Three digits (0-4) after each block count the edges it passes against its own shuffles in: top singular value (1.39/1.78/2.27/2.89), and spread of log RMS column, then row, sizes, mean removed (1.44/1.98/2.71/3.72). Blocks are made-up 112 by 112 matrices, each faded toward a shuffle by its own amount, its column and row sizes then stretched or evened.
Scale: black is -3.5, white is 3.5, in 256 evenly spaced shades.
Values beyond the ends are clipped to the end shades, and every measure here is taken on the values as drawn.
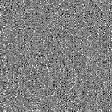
3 1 0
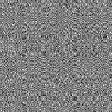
4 1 0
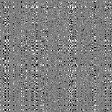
4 4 3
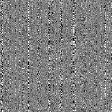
3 4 0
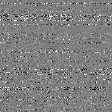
0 1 4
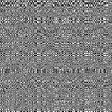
4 2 4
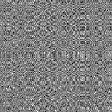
4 2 0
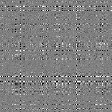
4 3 4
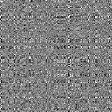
4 3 3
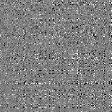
3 3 3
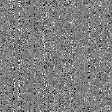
1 4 2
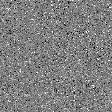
1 1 0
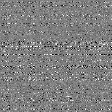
2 1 4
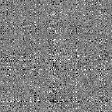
2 3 3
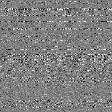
3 0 4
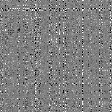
3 4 3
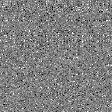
2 0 2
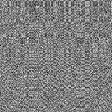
4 0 2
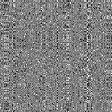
4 3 0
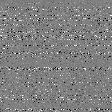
1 0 4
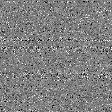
2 0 3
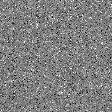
0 2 0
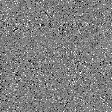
1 1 2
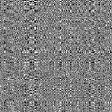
4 3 3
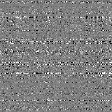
3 2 4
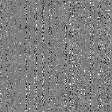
1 4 0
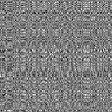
4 1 3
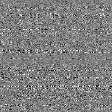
2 1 4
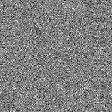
3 0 0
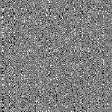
3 3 1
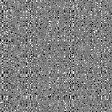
4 3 1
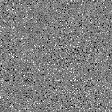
2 1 1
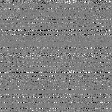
2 1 4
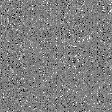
1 3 0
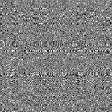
4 1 3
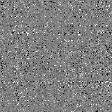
1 2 3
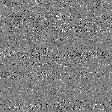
0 1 3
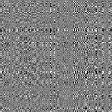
4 4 4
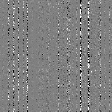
3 4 0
